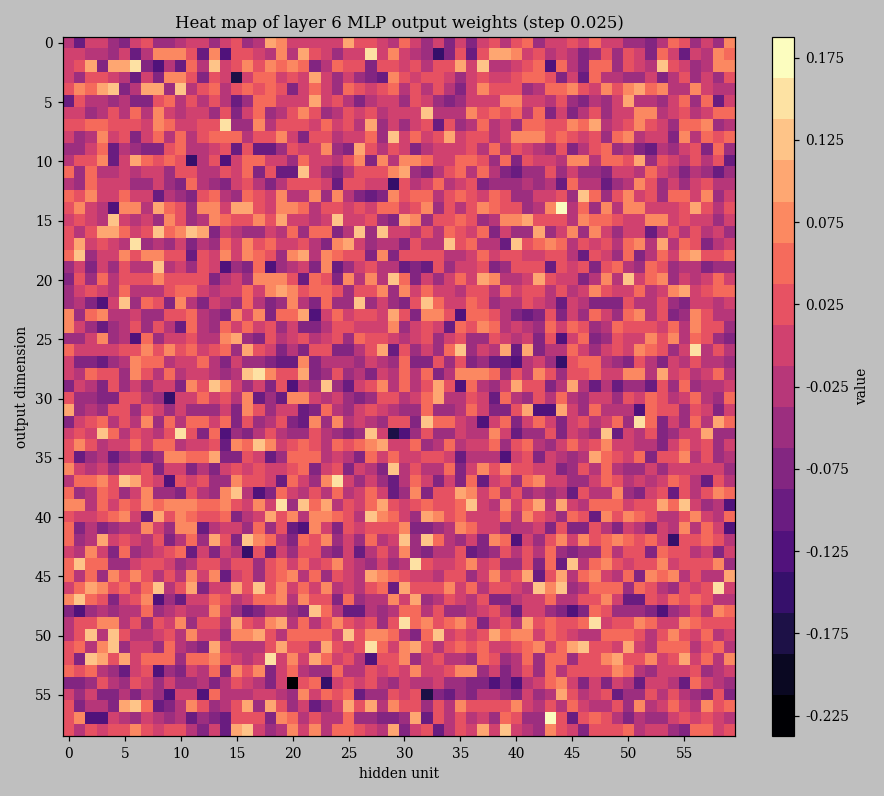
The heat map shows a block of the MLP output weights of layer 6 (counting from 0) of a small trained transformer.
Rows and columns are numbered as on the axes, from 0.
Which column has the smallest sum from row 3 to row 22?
15
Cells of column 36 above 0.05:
6
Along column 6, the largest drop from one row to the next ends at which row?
3
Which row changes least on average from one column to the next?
21
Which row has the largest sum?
39
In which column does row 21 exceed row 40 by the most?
47
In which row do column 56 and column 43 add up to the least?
2
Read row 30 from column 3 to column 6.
-0.075 -0.075 0.025 0.025
